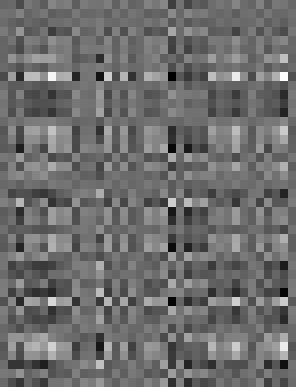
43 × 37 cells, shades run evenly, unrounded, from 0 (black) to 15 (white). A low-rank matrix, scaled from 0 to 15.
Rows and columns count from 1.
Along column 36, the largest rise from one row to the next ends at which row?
34
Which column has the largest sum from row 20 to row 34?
21
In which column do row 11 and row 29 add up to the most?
22
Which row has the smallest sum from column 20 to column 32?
41
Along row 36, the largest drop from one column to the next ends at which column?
14
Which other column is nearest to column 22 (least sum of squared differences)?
3
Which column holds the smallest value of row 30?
36
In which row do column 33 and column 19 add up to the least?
23
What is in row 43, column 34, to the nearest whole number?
4
